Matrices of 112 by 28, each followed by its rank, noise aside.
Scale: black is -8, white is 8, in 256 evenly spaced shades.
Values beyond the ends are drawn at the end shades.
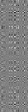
two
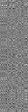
four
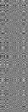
two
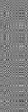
two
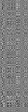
three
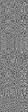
four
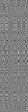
three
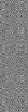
four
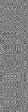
four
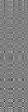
one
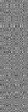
three
